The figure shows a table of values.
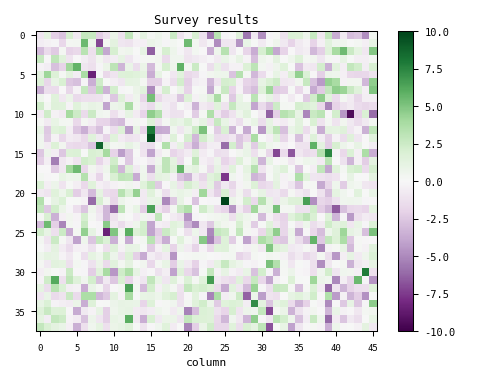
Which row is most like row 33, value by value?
0
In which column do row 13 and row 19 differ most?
15
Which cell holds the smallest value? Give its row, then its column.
10, 42
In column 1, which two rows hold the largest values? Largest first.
24, 5
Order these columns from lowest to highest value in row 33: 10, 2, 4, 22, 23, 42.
23, 42, 2, 22, 10, 4
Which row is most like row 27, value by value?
29
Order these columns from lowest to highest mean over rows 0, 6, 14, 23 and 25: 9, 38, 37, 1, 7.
9, 38, 7, 1, 37
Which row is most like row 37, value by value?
35
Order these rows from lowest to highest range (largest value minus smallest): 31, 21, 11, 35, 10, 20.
11, 20, 35, 31, 10, 21
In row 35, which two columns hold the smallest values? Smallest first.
31, 20
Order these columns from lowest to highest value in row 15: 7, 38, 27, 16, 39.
16, 27, 7, 38, 39
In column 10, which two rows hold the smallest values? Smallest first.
22, 30
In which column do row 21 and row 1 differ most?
25
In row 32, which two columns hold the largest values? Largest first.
12, 29
